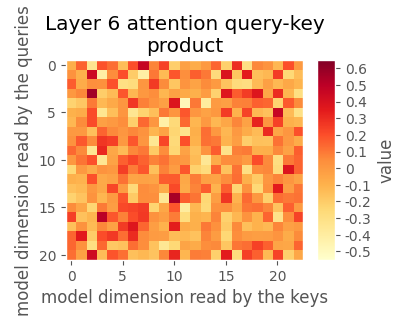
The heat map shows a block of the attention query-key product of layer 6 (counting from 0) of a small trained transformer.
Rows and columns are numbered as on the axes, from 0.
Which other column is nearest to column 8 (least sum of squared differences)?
12
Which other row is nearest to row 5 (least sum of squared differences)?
1
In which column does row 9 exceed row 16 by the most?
20
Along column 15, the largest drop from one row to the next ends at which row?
2
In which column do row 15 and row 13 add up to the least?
11
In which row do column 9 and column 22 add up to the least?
6
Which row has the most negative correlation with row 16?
5
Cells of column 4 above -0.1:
18
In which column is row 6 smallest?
9
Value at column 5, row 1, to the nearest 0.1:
0.2
